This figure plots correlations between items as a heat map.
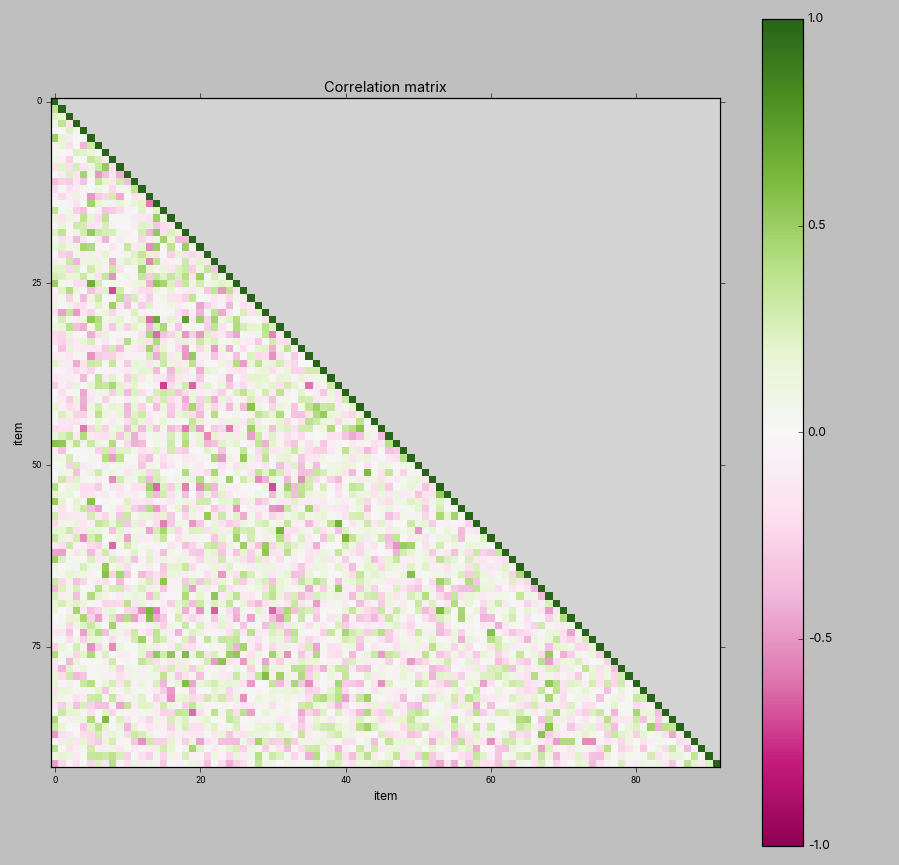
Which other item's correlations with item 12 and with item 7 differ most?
65
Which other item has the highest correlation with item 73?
60
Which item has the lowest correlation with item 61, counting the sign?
8
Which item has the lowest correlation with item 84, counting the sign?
19
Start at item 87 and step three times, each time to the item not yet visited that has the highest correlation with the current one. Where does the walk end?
58
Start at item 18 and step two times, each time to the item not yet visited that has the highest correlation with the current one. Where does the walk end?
14
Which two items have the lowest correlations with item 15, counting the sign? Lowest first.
39, 58
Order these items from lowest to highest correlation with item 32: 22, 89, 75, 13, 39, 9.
89, 22, 9, 75, 39, 13
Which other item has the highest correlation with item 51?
43
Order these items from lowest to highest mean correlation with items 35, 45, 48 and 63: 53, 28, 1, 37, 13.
1, 28, 37, 13, 53
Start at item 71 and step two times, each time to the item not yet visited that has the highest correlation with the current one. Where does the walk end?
70
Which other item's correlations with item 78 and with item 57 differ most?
53
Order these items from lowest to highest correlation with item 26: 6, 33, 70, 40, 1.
6, 33, 70, 1, 40
